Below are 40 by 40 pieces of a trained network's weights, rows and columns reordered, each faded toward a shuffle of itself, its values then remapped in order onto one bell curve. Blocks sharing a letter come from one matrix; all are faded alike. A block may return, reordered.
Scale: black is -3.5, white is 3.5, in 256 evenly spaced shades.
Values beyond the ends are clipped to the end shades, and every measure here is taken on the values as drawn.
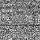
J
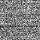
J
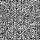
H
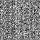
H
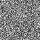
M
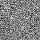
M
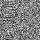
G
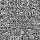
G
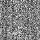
H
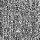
H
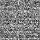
J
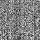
H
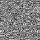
M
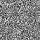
G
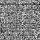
J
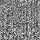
H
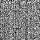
H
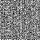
H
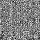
H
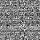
J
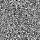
G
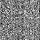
H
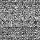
J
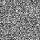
M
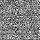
J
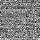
J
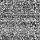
J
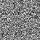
G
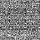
J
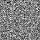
G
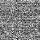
J
